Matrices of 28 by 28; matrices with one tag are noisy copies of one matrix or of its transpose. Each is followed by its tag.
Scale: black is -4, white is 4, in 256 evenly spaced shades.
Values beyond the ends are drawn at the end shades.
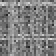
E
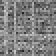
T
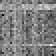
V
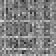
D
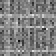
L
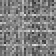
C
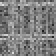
E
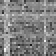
V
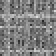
L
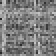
E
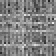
C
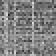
T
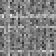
L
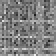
D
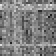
V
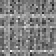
L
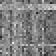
V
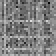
D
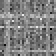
L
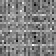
C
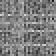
C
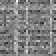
L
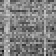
V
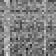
V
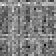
E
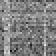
V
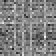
C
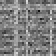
L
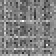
D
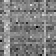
V
